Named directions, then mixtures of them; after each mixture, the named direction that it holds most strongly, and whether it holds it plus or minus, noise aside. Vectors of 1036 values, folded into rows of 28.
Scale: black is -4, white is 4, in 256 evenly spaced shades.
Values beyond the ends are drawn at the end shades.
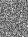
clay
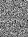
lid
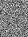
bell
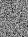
clay, minus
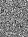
lid, plus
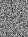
clay, minus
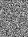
bell, minus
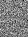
lid, plus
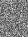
clay, plus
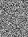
bell, minus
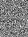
lid, minus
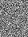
bell, minus
